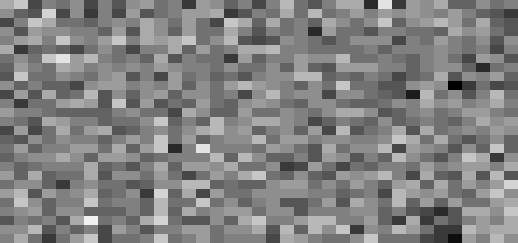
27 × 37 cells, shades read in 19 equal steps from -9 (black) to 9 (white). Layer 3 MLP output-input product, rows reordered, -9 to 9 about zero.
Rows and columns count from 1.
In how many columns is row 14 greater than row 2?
15
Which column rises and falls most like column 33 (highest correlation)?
4
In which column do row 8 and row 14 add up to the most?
12
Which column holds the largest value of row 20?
19
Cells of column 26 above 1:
6
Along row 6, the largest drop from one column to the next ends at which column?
2
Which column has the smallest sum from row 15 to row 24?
13
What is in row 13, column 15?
1
